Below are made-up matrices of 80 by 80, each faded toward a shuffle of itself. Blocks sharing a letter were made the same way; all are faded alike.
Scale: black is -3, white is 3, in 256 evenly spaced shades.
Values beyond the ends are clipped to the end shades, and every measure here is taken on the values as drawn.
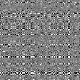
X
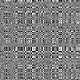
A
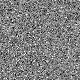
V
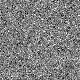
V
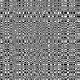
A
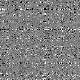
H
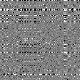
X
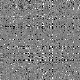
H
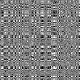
A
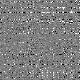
H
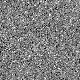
V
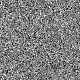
V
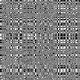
A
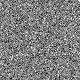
V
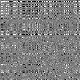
X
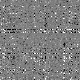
H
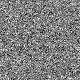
V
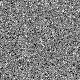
V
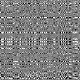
X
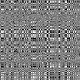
A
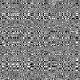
X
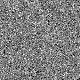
V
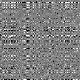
X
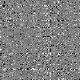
H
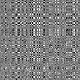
A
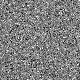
V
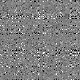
H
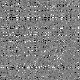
H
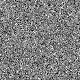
V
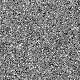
V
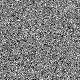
V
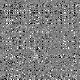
H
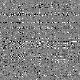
H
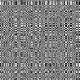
A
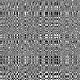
A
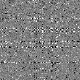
H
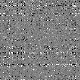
H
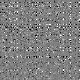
H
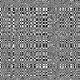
A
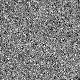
V
